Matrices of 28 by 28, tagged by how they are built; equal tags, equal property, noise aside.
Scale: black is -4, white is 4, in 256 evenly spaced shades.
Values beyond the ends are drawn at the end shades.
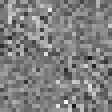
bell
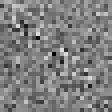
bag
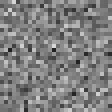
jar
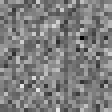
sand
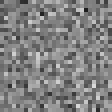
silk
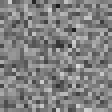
sand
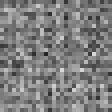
silk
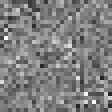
bell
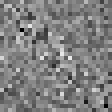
bag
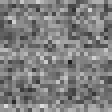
silk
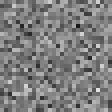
sand
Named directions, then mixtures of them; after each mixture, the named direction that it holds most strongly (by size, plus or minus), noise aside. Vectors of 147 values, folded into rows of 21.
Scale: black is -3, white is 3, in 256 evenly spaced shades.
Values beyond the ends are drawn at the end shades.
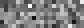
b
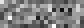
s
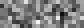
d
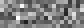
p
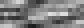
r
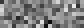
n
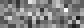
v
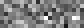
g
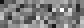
s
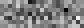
v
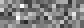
p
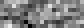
r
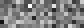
b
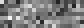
n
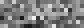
s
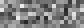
p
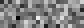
p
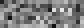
s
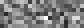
g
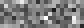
g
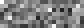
s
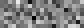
v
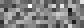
b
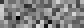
n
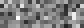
p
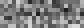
v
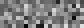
n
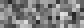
d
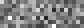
s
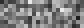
v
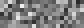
p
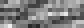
r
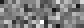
n
